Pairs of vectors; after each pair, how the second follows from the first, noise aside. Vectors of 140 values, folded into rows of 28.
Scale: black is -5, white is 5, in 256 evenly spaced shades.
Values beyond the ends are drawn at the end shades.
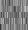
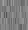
wrapped around, shrunk.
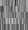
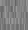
shrunk.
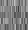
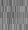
reversed, shrunk.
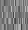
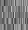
copied.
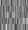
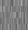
reversed, shrunk.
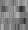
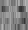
copied.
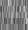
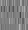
wrapped around, partly zeroed.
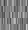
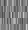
copied.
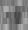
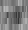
copied.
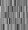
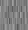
shrunk.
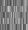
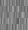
wrapped around, shrunk.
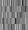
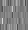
reversed, negated, partly zeroed.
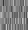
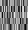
wrapped around, negated, scaled up.
